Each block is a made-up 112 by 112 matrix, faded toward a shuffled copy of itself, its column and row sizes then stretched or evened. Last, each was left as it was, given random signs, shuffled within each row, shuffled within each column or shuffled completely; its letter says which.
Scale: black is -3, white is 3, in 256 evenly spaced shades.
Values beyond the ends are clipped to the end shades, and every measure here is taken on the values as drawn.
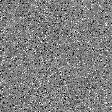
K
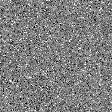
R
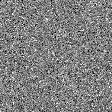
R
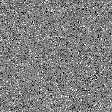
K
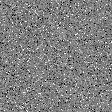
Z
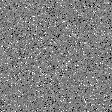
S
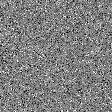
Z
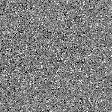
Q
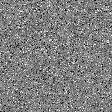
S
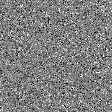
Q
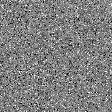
K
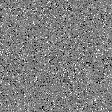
K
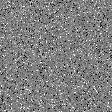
R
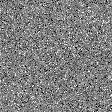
Z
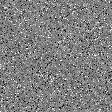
Z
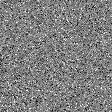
Z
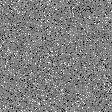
Z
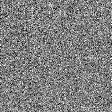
K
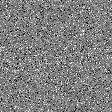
S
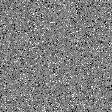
R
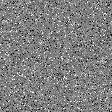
S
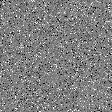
R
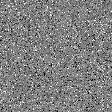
Q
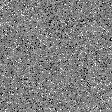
S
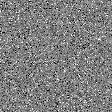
Q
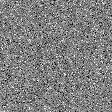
Z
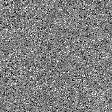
K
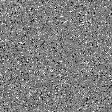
Q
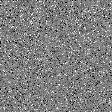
K
